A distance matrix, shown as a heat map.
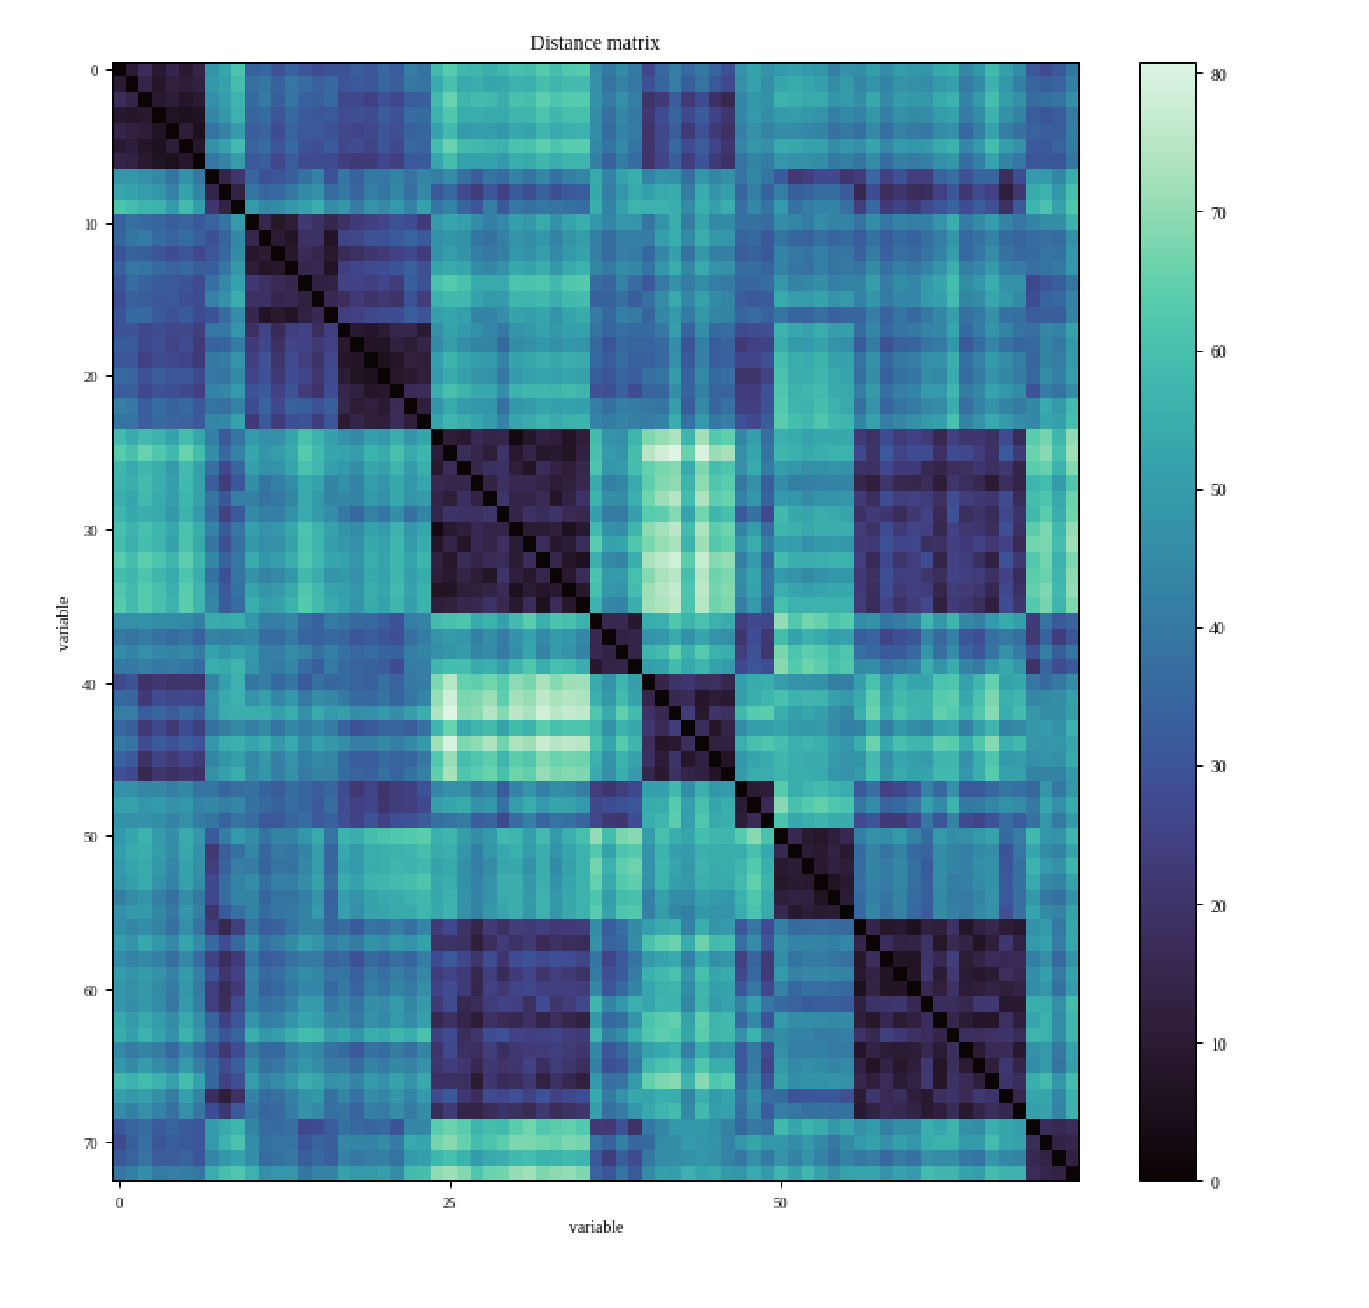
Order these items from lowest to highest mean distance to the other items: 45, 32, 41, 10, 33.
10, 33, 32, 45, 41
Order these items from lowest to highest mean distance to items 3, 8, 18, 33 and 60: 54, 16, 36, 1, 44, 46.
16, 1, 54, 46, 36, 44
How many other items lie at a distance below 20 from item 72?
3
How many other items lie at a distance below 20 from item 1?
6
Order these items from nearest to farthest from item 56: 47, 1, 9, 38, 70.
9, 47, 38, 1, 70
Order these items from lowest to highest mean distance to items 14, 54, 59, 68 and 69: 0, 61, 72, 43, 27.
61, 27, 0, 72, 43
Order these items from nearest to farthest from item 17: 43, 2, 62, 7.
2, 43, 7, 62
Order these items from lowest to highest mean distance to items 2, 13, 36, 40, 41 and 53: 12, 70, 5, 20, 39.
5, 12, 20, 70, 39
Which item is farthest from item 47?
50
